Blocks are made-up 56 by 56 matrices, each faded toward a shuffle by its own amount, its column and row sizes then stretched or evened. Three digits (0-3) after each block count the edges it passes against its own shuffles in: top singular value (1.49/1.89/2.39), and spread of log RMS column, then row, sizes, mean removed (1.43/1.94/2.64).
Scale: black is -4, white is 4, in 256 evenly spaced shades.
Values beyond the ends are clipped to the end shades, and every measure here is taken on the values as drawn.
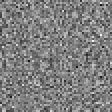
2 0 0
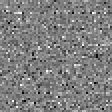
0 0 2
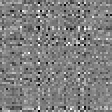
3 2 3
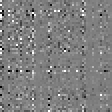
1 3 2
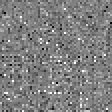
1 0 1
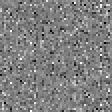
0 2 0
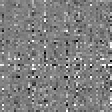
1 3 2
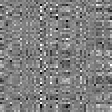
3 3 1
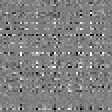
2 2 3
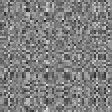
3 3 0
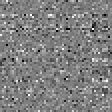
2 0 2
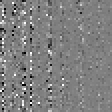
2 3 0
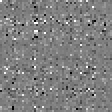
0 2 2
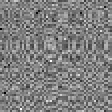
3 0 1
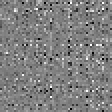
0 3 2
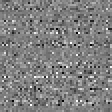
1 1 3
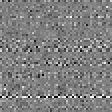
3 0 3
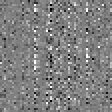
2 3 1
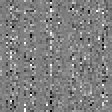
0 3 0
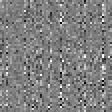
2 3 1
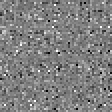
0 1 2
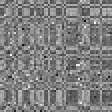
3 0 1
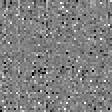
1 1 1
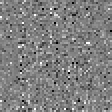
0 1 1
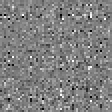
0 2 2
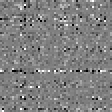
1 2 3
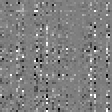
0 3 2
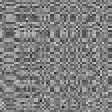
3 1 2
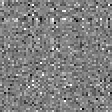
2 1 1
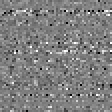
0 1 3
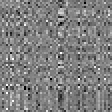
3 3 1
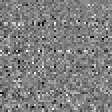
2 1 2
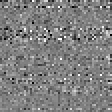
1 1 3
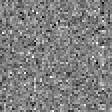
1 1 0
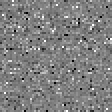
1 0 1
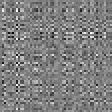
3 3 3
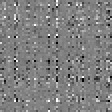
2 3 2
